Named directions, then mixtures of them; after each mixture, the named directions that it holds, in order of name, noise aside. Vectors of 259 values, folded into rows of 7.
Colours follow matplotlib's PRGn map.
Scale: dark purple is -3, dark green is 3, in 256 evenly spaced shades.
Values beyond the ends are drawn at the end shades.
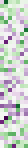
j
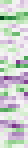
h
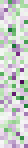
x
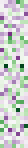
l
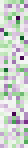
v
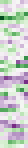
h.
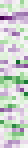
h.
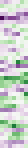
h.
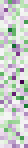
x.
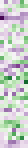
h, x.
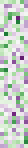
v.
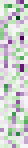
l, v.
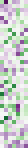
j, x.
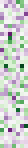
l.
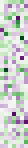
v.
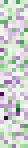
j, l.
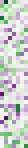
j, x.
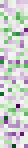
h, j.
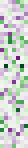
l.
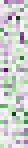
j, v.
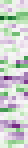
h.
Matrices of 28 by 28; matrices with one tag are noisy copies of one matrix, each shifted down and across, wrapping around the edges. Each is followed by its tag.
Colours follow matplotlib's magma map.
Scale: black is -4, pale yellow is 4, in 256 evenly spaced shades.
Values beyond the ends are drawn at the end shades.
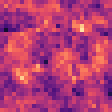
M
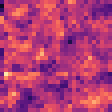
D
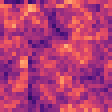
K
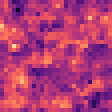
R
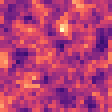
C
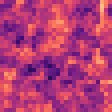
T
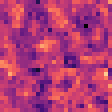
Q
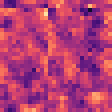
Q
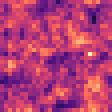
R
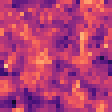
T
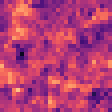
R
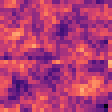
D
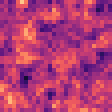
R
